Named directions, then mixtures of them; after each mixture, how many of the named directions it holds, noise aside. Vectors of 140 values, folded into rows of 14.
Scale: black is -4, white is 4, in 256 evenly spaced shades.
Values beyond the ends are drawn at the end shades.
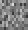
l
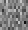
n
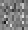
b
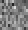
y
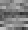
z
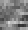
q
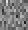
two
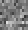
four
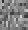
three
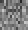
one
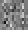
one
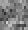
three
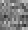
three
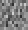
one
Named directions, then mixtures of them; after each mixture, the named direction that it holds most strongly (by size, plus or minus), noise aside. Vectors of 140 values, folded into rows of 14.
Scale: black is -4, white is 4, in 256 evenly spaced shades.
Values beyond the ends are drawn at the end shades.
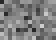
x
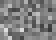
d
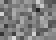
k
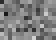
x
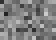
x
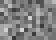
d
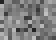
x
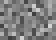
k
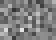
d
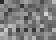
x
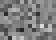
d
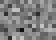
d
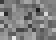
x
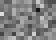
k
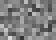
d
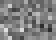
d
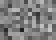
d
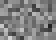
d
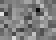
k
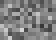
d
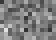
d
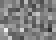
d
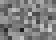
d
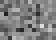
d
